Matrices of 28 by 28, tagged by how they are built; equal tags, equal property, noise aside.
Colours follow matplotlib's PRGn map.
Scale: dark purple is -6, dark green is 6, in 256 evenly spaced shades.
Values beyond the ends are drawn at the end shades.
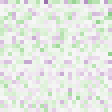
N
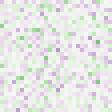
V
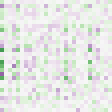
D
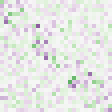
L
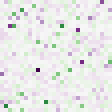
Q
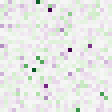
Q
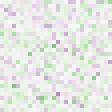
V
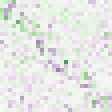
L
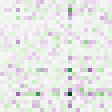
D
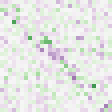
L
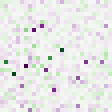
Q
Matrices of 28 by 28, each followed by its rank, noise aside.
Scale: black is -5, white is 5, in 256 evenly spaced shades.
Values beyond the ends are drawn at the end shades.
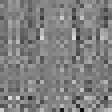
three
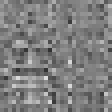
four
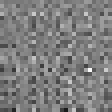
four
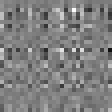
two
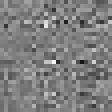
four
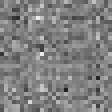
six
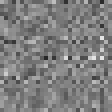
four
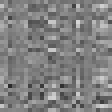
three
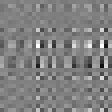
one
